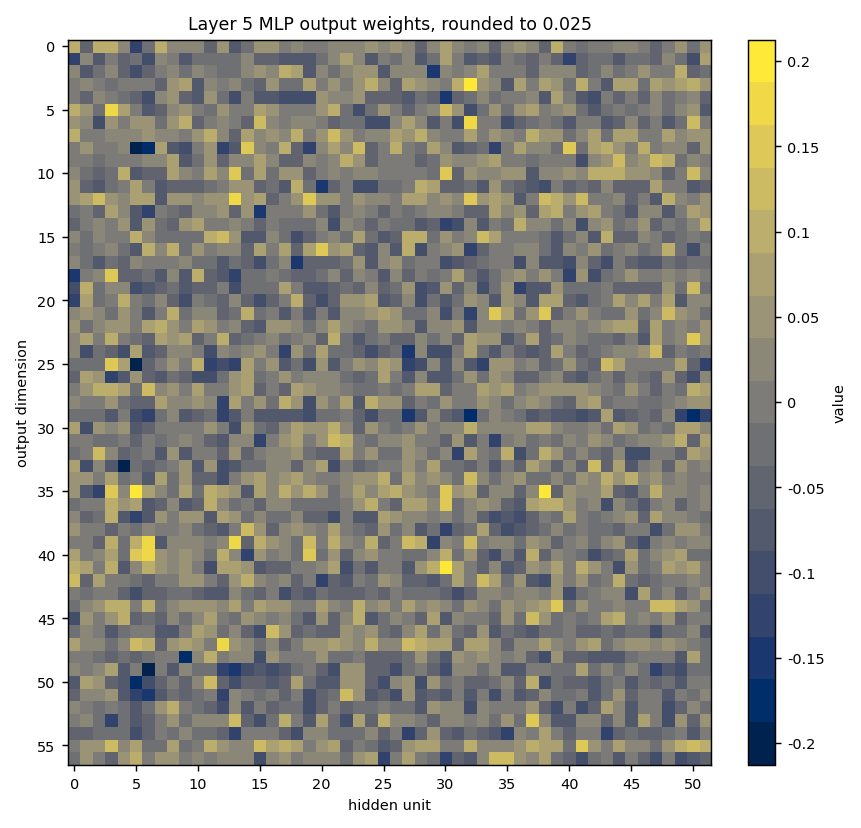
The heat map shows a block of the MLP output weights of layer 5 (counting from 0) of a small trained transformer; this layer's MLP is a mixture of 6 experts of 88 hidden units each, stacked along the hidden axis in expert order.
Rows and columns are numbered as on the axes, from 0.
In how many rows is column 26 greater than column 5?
27
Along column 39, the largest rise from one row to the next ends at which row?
36
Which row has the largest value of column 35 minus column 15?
56
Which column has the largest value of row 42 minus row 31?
34
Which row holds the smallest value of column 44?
41
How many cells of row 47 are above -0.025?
44
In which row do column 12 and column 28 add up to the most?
47
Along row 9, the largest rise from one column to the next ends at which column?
42
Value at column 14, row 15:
-0.075
